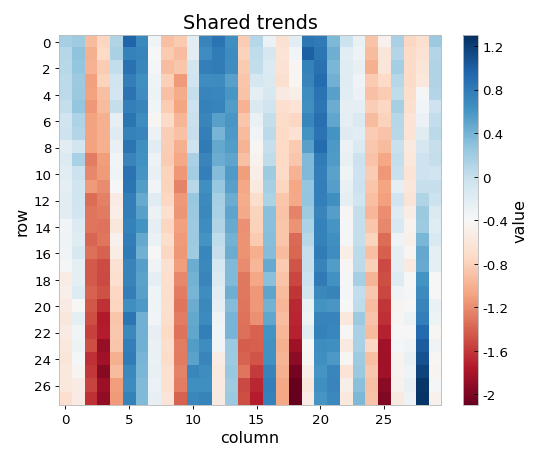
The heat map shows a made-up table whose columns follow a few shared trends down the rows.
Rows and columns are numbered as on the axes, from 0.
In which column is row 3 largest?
20
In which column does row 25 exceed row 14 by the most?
28
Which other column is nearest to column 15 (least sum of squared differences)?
4
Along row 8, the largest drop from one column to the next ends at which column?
14
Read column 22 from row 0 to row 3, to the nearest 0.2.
0 -0.2 -0.2 -0.2
